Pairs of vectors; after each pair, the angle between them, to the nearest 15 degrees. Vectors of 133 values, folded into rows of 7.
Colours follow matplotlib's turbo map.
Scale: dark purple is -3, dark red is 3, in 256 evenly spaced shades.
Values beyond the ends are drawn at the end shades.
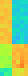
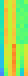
75 degrees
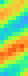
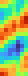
165 degrees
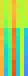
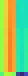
75 degrees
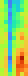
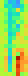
30 degrees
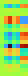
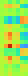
165 degrees
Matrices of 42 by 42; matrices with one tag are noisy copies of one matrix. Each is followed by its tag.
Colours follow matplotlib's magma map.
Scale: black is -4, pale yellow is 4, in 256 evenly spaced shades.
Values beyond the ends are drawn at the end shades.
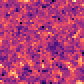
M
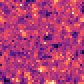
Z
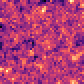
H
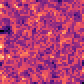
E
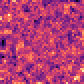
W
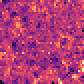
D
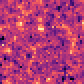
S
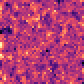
E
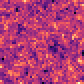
M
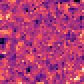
W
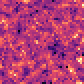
M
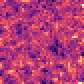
M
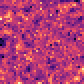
W
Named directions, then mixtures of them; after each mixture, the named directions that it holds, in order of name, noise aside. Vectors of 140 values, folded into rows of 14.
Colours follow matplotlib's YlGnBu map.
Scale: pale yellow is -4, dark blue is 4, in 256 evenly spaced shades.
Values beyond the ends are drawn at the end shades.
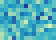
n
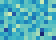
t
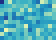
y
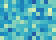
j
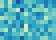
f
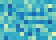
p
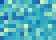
y.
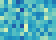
f.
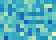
p.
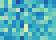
f.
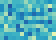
p.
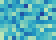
n, p.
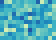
p, y.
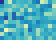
y.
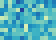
f.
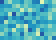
t, y.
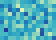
f, t.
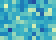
j.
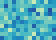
j.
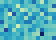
t.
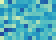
j, y.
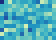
y.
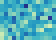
n.
